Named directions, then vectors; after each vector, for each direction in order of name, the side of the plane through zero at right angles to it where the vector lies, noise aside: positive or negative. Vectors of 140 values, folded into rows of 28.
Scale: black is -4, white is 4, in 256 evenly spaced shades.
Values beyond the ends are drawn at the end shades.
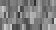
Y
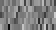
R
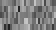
positive, negative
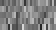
positive, positive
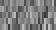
positive, positive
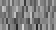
positive, positive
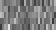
negative, positive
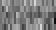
negative, negative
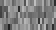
positive, negative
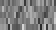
positive, positive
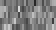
negative, positive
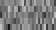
positive, negative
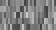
positive, positive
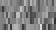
negative, negative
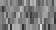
negative, negative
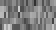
negative, positive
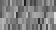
positive, positive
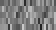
positive, positive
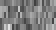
negative, positive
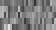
negative, positive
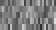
positive, positive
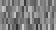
positive, positive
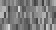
negative, positive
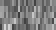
negative, positive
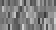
positive, positive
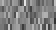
negative, negative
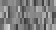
negative, positive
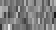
negative, positive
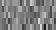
negative, negative
